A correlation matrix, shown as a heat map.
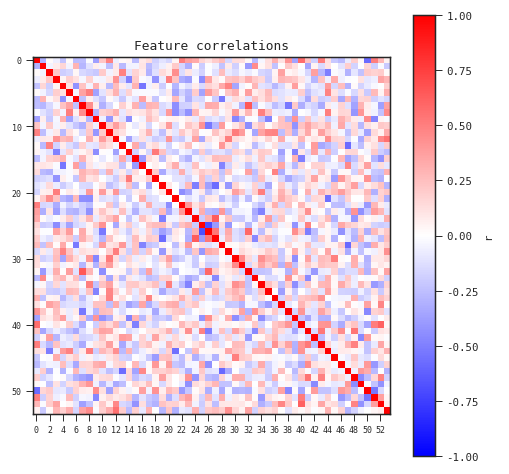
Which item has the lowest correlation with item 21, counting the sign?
44
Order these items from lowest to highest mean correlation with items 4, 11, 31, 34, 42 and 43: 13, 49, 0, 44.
49, 13, 0, 44
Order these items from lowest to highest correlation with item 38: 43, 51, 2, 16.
16, 2, 51, 43
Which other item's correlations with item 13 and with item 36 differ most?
43
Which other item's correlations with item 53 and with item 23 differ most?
8
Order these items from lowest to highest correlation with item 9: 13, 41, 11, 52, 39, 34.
11, 34, 13, 52, 41, 39
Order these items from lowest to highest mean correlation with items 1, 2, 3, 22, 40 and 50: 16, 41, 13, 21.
41, 13, 16, 21
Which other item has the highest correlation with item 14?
18
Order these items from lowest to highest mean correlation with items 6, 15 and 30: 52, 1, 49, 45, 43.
52, 43, 1, 49, 45
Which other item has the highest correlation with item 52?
40
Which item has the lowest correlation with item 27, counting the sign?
19
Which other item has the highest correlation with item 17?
36
